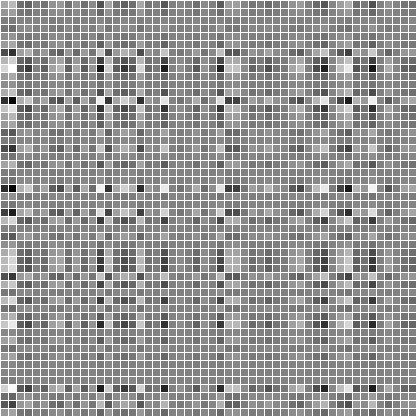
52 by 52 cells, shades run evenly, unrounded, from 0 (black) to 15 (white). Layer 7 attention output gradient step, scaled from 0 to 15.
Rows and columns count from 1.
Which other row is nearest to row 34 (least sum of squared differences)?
38
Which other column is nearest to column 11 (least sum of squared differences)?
15
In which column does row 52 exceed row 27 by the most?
2
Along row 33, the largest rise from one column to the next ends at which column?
14
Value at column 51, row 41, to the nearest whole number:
6
